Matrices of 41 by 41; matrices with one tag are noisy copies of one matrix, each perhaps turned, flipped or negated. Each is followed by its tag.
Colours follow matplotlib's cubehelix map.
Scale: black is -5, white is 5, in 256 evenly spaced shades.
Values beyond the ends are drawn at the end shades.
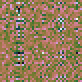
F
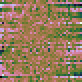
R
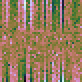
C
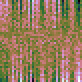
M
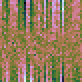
C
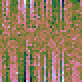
C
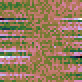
C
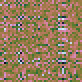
F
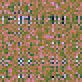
F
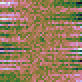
M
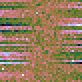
C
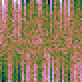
M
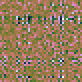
F
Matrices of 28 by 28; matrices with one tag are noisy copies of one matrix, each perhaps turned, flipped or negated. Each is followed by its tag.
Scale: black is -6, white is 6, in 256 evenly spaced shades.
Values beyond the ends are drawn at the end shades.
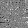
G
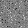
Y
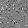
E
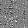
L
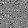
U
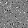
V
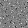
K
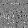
L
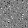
E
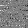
G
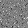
K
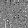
G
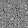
Y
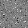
V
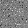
Y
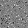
E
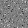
E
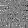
G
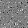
V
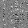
L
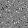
E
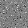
V
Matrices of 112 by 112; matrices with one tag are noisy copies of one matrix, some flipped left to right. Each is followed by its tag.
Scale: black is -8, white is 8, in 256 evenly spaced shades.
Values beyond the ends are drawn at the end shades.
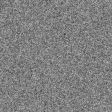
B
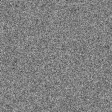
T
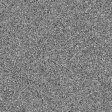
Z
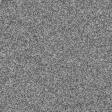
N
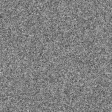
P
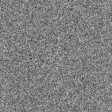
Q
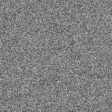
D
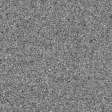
P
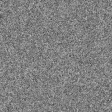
P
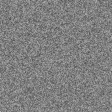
B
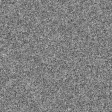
N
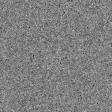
Q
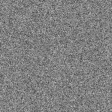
Q
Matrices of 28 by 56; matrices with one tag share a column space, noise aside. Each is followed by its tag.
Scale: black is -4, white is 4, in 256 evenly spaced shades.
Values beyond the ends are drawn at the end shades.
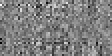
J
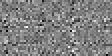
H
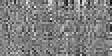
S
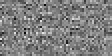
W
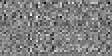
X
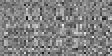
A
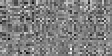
S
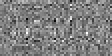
W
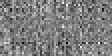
J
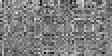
S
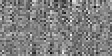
S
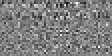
X
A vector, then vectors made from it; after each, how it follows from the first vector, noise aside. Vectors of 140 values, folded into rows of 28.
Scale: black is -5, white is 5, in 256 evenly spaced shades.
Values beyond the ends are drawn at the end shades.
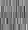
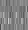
wrapped around, partly zeroed.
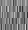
wrapped around, negated.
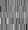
negated, partly zeroed.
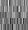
wrapped around, negated.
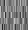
wrapped around, negated.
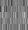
negated, partly zeroed.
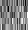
wrapped around, scaled up.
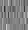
wrapped around, partly zeroed.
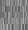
wrapped around, negated, shrunk.
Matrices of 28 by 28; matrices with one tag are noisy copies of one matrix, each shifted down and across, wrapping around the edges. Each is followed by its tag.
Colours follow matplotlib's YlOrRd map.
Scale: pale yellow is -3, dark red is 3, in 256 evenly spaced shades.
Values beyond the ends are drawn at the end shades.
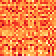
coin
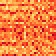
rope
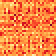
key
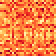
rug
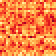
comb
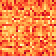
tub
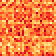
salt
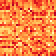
tub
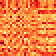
rope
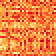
coin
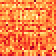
tub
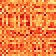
coin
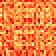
salt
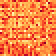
tub
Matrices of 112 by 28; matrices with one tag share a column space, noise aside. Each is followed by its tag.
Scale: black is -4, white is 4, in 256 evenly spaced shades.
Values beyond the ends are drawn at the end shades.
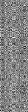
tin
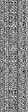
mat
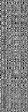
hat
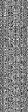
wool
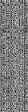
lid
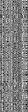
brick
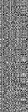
wool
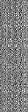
wool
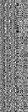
lid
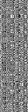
brick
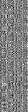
brick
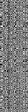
mat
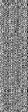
lid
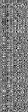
lid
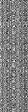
mat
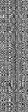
brick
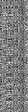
wool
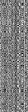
lid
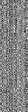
lid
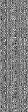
tin
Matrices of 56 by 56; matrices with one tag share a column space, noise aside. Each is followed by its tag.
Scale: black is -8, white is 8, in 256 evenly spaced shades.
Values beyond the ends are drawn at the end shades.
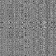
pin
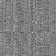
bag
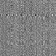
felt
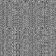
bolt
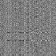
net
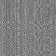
pin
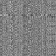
felt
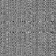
bag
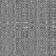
pin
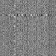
felt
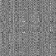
bag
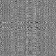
pin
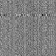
felt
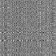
net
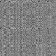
bolt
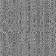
bag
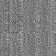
bag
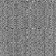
bolt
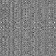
pin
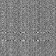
net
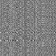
net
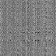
net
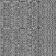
bolt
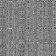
bolt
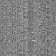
net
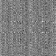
bag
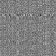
felt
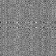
pin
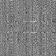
bag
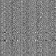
net
